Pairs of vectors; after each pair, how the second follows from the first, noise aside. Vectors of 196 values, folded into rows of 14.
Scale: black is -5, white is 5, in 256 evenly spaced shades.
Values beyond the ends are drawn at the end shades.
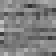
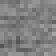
reversed, shrunk.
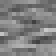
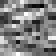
wrapped around, negated, scaled up.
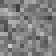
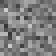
copied.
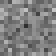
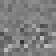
wrapped around, partly zeroed.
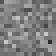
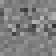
wrapped around, negated, partly zeroed.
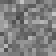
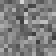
copied.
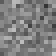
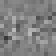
wrapped around, partly zeroed.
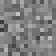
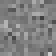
wrapped around, negated, partly zeroed.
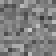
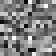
reversed, negated, scaled up.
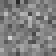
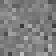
wrapped around, negated, partly zeroed.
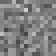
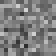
copied.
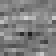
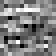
wrapped around, scaled up.
